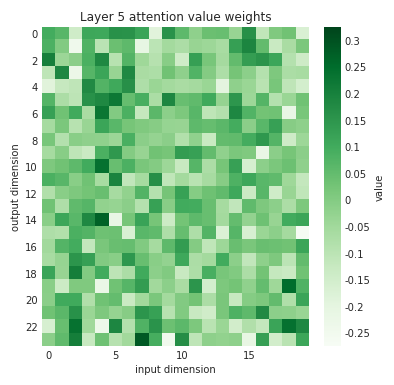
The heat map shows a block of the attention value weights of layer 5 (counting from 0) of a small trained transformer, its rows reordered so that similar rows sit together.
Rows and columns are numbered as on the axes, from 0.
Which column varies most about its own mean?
2
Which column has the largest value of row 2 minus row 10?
15
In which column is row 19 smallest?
4
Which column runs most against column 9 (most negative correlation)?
8
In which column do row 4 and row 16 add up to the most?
6
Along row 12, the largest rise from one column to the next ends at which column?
16
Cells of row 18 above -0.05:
13
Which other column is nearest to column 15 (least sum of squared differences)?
0
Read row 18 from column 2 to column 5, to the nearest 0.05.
0.2 0 0.1 -0.1
